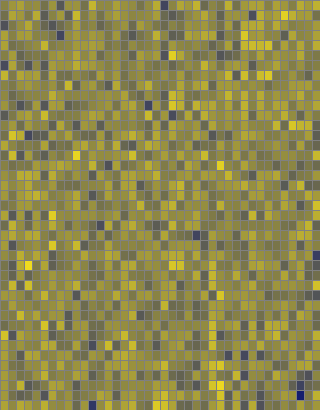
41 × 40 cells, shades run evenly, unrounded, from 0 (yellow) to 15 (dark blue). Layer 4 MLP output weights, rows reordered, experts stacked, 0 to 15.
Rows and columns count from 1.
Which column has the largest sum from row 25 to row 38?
12
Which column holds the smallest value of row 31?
21
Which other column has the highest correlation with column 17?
16
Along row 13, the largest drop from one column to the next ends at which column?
37
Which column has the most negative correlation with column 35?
28
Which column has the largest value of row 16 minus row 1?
3
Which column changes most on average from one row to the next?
40
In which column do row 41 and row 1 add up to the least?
20
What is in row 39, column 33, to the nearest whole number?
9
